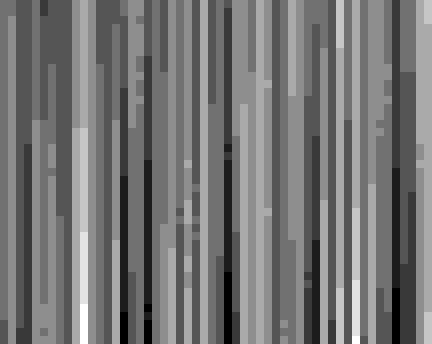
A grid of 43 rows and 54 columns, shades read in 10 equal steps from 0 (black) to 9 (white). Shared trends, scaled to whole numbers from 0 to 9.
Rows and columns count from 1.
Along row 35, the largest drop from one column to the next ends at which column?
16
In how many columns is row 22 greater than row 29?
3
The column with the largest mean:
11
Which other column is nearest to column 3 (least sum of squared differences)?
42
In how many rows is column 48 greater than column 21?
16
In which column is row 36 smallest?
29
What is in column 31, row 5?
5
